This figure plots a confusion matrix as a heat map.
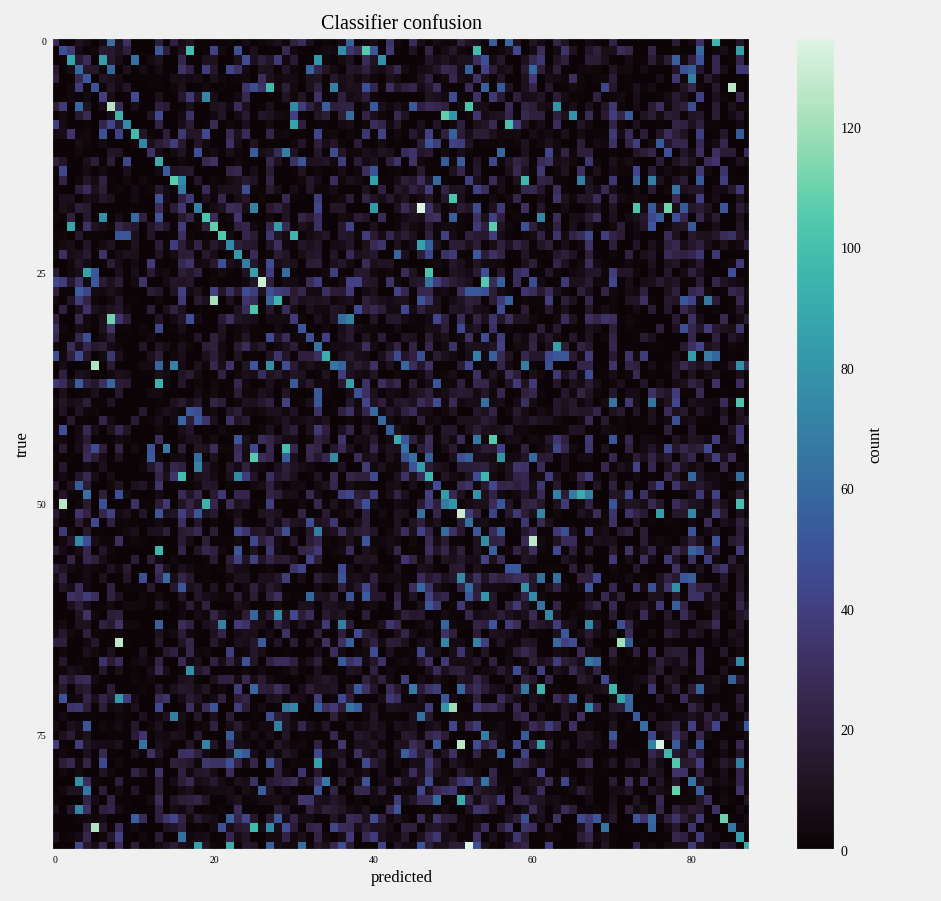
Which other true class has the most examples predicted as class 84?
18
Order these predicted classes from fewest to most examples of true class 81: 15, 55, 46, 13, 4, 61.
15, 55, 13, 61, 46, 4
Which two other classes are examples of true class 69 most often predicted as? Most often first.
85, 44
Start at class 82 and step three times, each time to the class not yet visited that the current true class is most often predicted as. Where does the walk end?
61
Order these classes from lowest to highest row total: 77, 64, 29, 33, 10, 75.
64, 75, 29, 33, 77, 10
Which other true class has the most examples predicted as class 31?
87
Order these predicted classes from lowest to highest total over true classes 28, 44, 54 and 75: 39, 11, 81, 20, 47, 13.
13, 11, 81, 39, 47, 20
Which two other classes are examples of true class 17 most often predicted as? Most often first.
50, 13
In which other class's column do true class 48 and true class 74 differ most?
28
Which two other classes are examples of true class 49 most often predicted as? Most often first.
66, 53
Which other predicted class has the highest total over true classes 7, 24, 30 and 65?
8
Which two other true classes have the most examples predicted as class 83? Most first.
0, 34
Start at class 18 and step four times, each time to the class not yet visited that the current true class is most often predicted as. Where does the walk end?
47
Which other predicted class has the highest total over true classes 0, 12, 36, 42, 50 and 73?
1
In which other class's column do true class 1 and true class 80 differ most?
53
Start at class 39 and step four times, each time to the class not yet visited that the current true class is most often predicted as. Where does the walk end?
33
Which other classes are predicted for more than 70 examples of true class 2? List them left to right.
6, 33, 41
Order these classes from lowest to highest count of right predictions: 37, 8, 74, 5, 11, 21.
5, 74, 11, 37, 8, 21
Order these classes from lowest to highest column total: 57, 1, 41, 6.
41, 57, 1, 6
